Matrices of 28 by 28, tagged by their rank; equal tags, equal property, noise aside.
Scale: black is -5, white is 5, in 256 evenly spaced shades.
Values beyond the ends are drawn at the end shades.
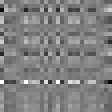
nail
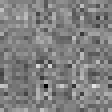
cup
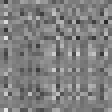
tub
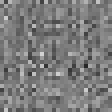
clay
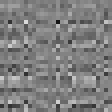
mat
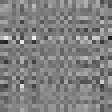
mat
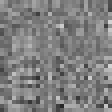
cup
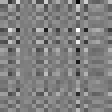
nail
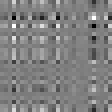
nail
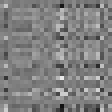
mat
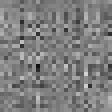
cup
